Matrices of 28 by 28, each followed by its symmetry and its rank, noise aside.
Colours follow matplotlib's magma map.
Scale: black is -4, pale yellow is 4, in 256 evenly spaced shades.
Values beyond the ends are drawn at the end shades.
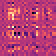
no symmetry, rank three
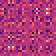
symmetric, rank three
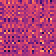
no symmetry, rank three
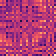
symmetric, rank two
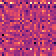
no symmetry, rank three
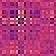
symmetric, rank one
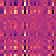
no symmetry, rank one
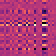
no symmetry, rank one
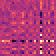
symmetric, rank one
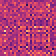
no symmetry, rank three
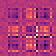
symmetric, rank one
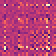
symmetric, rank two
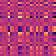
no symmetry, rank one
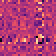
no symmetry, rank three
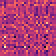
no symmetry, rank three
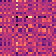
no symmetry, rank two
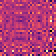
no symmetry, rank two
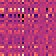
no symmetry, rank one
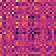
symmetric, rank three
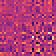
antisymmetric, rank two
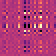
no symmetry, rank one
